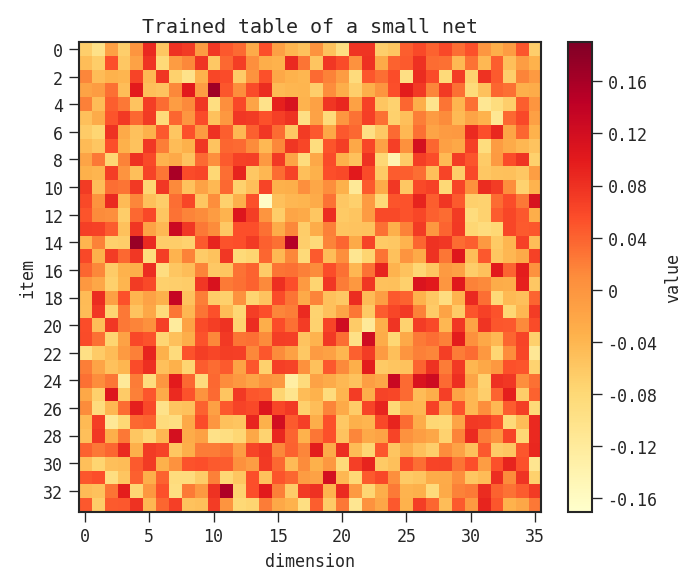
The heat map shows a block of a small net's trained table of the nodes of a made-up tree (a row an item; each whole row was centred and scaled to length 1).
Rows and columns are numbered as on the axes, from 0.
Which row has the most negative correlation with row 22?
28
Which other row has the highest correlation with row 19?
27
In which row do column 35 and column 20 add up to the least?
30
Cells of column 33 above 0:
19
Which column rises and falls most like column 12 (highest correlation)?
5
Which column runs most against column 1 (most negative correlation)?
11
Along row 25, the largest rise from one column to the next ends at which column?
2
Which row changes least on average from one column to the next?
22
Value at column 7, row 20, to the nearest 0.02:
-0.12
